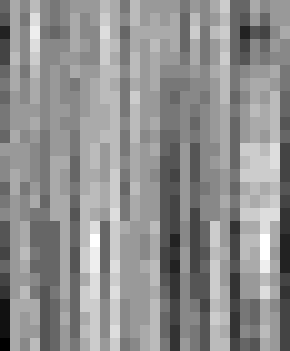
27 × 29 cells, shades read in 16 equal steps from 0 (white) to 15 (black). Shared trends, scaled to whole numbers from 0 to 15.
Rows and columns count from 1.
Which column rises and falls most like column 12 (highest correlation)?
9
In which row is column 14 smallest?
8
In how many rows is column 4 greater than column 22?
11
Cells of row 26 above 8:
9
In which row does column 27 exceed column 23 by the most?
3
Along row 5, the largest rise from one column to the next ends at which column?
24
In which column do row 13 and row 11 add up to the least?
28
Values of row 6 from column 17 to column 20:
7 7 7 6
